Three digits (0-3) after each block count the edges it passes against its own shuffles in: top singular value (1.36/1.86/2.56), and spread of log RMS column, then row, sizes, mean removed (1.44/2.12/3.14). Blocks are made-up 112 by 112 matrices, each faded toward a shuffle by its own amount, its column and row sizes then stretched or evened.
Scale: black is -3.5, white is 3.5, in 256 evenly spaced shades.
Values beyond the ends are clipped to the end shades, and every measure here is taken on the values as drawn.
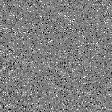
2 0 1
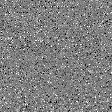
1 0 1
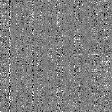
2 3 1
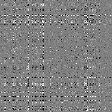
3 3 3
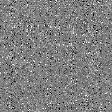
1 2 1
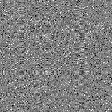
3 0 0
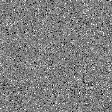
0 1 1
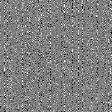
2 3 0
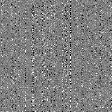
2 3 1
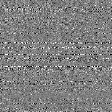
2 0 3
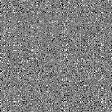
2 2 2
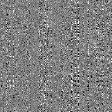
2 3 1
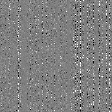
2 3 0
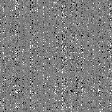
0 3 1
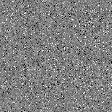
1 1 1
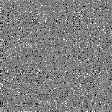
2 1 1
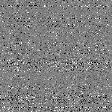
0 1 3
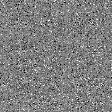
1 1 1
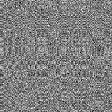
3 1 0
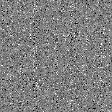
0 2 1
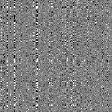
3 3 1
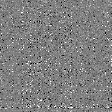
0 2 2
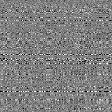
3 1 3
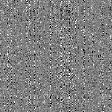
2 3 0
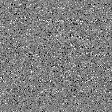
0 0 2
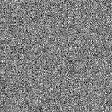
2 1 0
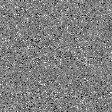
0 1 2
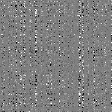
2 3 2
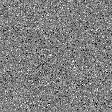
0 0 1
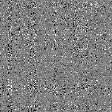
0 3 2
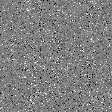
0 1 0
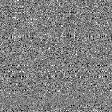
2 0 2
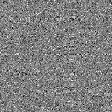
2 0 1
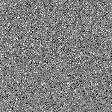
0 0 1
